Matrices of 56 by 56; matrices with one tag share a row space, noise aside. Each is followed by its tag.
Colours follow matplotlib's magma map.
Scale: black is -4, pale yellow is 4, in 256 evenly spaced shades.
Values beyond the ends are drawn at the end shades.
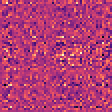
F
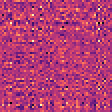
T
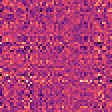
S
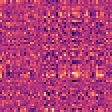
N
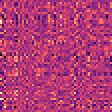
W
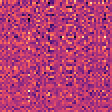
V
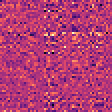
N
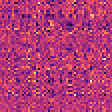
V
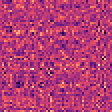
T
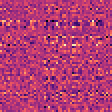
N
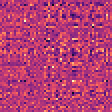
N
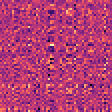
V
